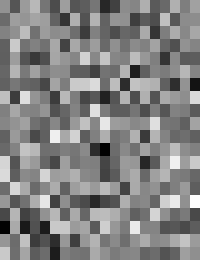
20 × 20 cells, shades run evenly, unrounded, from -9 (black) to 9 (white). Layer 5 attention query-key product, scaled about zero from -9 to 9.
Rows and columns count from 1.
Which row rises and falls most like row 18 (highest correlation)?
5
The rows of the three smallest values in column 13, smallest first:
7, 15, 9
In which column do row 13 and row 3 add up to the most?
18
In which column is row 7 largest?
10
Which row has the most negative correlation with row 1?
17
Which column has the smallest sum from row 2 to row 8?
11
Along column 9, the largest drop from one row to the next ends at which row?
8
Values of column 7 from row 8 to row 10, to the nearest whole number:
4 -2 -2
